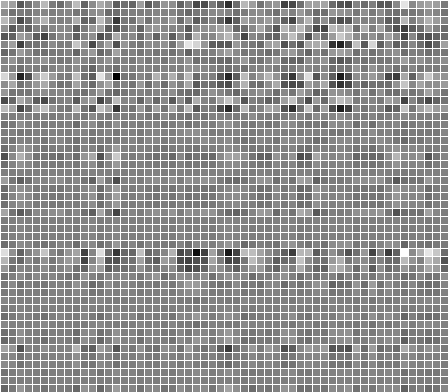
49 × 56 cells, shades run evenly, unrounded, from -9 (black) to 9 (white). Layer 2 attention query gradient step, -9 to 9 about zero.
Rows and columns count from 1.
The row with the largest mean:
10
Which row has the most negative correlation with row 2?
36
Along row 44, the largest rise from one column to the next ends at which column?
45
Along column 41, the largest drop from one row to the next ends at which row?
4
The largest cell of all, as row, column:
32, 51
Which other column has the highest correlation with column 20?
7
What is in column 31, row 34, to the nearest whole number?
0
